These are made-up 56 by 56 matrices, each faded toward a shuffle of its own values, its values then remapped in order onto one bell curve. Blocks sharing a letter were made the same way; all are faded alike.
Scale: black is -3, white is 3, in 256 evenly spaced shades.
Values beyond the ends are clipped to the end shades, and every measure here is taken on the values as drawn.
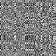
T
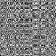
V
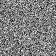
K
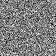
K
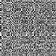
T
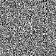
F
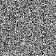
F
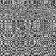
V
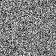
K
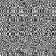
V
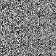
F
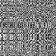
V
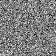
K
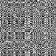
V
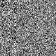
F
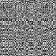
V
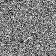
K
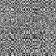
V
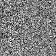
F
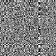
T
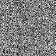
F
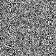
F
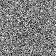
K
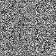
F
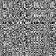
T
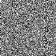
F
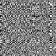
T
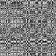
V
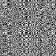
T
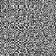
T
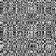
V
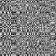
V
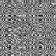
V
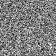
K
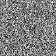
F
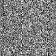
F
